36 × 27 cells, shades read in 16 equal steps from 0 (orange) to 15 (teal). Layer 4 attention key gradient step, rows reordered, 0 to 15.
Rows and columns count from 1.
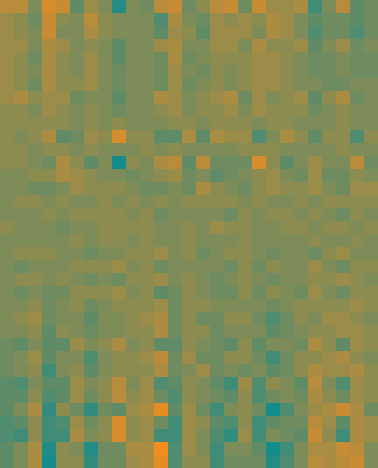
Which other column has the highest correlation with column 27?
9
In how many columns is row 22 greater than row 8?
15
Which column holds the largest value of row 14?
16
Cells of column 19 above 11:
2
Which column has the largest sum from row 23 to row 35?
4
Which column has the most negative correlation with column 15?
18
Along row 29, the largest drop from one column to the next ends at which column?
5
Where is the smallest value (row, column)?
35, 12
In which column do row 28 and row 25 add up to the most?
20
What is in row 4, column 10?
8
